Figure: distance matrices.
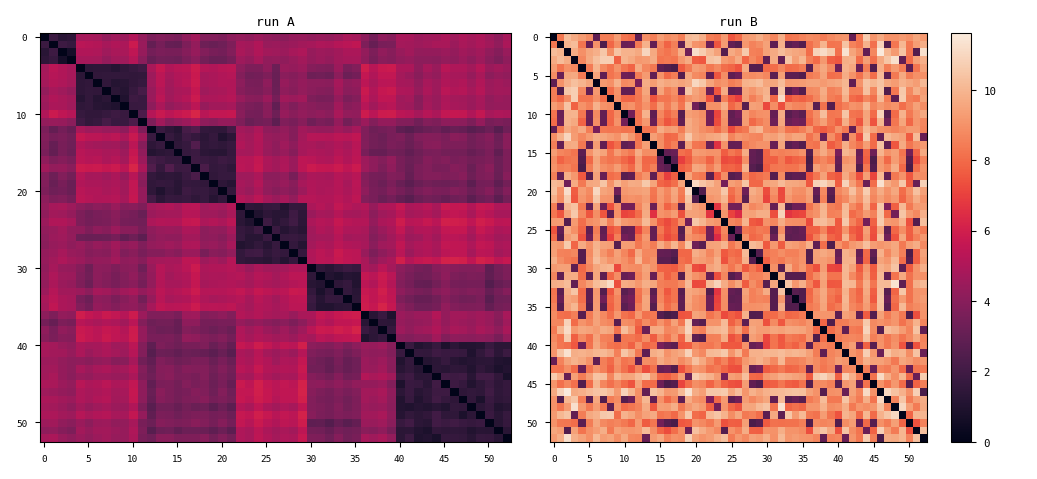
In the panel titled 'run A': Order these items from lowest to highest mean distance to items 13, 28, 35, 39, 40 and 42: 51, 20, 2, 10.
51, 20, 2, 10
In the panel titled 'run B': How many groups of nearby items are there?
8
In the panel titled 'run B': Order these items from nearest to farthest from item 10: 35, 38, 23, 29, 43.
35, 23, 43, 29, 38
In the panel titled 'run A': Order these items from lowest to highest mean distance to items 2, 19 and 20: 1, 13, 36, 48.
13, 1, 48, 36
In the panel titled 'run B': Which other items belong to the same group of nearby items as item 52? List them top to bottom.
13, 38, 41, 46
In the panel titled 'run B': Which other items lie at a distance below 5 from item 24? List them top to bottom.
2, 19, 44, 51
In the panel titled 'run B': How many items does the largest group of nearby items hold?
15
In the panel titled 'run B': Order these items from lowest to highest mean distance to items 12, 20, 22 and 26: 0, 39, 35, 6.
35, 39, 0, 6
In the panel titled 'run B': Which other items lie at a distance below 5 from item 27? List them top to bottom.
9, 20, 21, 37, 39
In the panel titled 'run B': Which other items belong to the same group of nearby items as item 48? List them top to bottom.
8, 23
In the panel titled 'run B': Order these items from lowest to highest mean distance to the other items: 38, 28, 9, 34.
34, 28, 9, 38
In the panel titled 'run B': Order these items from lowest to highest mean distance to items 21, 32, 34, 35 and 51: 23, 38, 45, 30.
30, 45, 23, 38
